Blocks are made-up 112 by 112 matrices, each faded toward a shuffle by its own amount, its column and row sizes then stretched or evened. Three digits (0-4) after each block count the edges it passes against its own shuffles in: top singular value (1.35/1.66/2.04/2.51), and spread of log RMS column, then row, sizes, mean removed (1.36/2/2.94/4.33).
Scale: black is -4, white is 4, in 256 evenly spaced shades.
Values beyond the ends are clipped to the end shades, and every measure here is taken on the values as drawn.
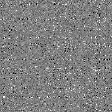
0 2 2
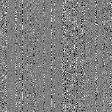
2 4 0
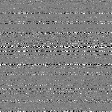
4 0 4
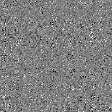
2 2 2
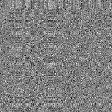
4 1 1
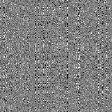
4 3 1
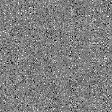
2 2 0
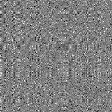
4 2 0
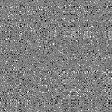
4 1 2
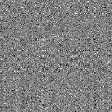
3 1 2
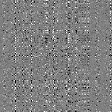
4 3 2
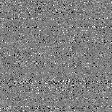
1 1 3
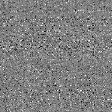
2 1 2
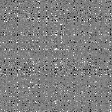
3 3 3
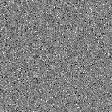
3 0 0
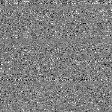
2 0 3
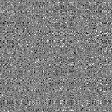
4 1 2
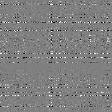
3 2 4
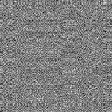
4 1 0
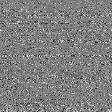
2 0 3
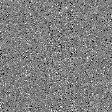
0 2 0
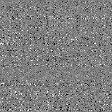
1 2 3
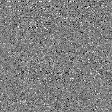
2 0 2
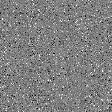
2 1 0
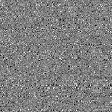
3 0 2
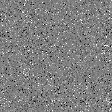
1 1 1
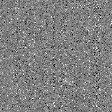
2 2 0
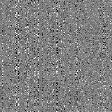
3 3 0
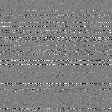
4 0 4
